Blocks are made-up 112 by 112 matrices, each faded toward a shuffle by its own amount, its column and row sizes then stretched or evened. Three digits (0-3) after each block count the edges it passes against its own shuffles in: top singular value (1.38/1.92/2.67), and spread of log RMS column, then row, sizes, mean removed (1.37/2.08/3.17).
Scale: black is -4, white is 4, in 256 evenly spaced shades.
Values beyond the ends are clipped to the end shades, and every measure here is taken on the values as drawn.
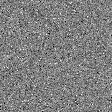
0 0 0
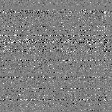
1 1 3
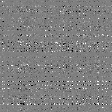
1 2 3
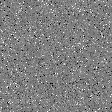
0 0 0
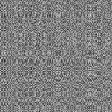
3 2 1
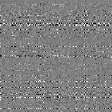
3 2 3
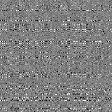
3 1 3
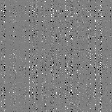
1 3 2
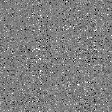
1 2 2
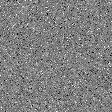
0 0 0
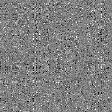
2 2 1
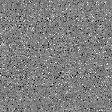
1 0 2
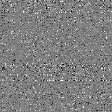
2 1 2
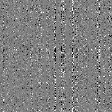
2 3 1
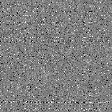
2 1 2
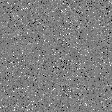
0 1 1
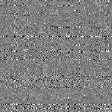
2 2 3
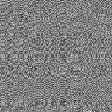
3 0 1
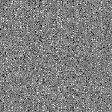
2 1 0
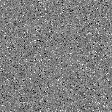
0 1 0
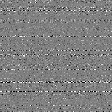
3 0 3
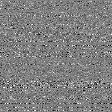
1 0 3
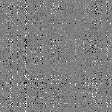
1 3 2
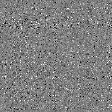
0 2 2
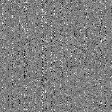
0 3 0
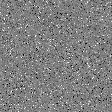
0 0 0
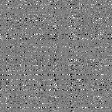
1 2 3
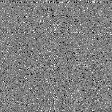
2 1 2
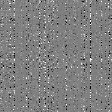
2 3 1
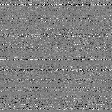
2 0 3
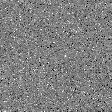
1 0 0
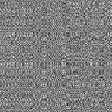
3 0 2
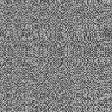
3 2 1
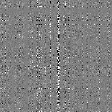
2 3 2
